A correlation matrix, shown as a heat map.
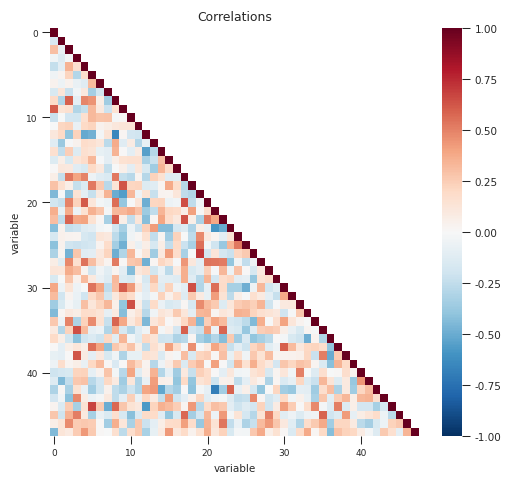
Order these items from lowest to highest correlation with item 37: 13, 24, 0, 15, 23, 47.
23, 24, 0, 13, 47, 15
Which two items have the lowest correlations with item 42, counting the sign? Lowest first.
21, 14
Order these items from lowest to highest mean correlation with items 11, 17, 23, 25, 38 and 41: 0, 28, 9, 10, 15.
9, 0, 15, 10, 28
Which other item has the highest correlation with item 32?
10
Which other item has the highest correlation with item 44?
5
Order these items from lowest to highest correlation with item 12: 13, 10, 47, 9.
47, 10, 13, 9
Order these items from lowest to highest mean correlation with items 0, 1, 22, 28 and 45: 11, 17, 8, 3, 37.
37, 11, 8, 3, 17
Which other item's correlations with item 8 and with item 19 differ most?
26
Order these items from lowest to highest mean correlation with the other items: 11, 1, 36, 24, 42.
36, 42, 1, 24, 11
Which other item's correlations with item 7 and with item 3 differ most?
35
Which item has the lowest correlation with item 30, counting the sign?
25
